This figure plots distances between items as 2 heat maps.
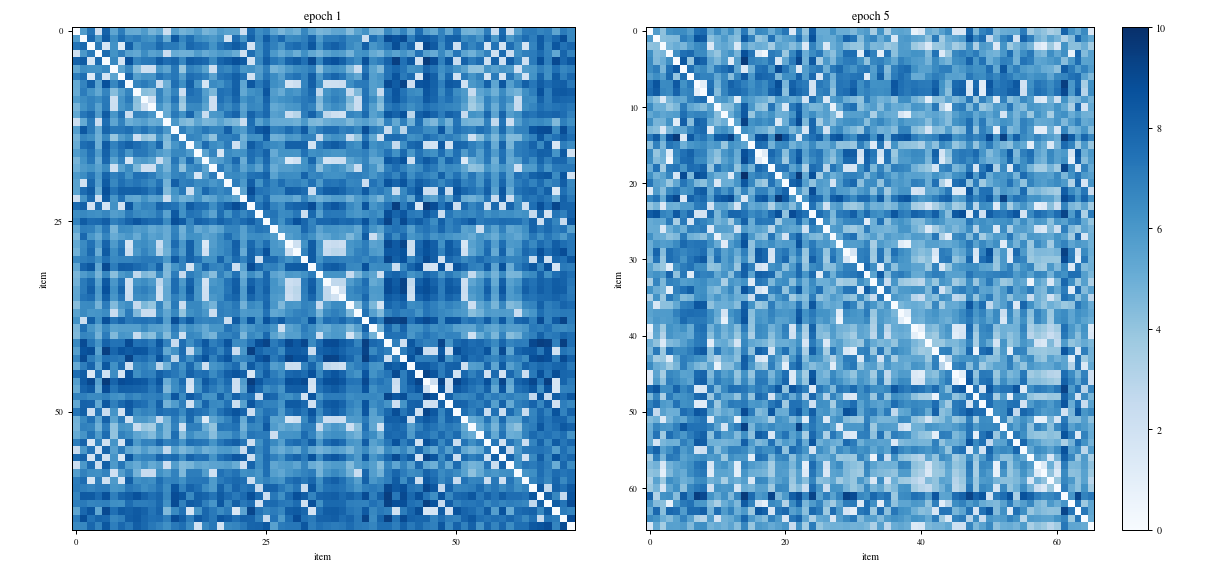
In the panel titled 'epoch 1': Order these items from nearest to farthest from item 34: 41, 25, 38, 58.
58, 38, 25, 41
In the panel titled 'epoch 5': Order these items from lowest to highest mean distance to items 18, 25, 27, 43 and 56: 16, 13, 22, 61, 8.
13, 16, 8, 61, 22
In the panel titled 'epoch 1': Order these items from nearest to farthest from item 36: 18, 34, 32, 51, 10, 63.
32, 10, 18, 51, 34, 63
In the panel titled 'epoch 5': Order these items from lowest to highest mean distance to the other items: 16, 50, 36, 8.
36, 16, 50, 8
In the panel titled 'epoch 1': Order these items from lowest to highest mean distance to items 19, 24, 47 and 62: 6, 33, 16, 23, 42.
16, 42, 6, 33, 23
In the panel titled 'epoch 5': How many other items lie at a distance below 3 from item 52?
4
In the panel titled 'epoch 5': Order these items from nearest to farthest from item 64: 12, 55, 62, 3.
55, 62, 3, 12
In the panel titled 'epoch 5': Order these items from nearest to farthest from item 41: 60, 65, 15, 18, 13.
13, 60, 18, 65, 15
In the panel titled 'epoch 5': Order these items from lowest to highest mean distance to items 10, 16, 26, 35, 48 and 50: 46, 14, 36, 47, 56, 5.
36, 56, 46, 5, 47, 14
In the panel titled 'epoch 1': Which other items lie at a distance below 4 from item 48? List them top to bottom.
24, 30, 60, 62
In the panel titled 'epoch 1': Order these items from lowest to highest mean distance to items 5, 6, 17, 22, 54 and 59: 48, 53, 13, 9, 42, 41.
9, 53, 48, 13, 41, 42
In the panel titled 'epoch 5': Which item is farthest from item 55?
61
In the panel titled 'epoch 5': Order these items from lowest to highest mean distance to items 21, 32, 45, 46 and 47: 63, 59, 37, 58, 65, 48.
65, 59, 58, 48, 63, 37
